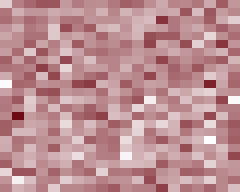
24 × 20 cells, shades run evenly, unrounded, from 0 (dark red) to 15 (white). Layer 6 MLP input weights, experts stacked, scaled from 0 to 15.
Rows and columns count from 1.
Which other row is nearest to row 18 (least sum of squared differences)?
5
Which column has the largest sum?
6
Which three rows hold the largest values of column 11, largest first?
20, 18, 19
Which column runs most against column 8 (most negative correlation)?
1
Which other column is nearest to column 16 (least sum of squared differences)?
10
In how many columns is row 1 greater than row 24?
9
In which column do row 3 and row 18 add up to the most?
11
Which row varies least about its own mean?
2
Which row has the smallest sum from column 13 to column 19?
8
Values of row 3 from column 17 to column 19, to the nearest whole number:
8 5 10
